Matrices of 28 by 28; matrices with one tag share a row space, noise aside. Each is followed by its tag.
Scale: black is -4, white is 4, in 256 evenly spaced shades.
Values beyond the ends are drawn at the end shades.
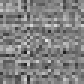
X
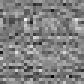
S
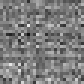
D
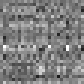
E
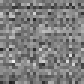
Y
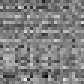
X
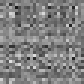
Y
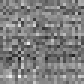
D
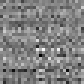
E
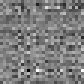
D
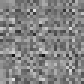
Y
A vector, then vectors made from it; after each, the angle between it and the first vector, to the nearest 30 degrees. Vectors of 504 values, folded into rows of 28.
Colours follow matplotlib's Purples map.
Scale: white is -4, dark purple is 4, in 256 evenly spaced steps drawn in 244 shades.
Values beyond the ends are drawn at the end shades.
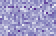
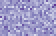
150 degrees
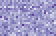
150 degrees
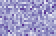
150 degrees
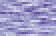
90 degrees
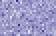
90 degrees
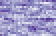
120 degrees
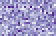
30 degrees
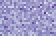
150 degrees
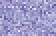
150 degrees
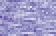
120 degrees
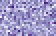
30 degrees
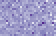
90 degrees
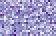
60 degrees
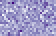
60 degrees
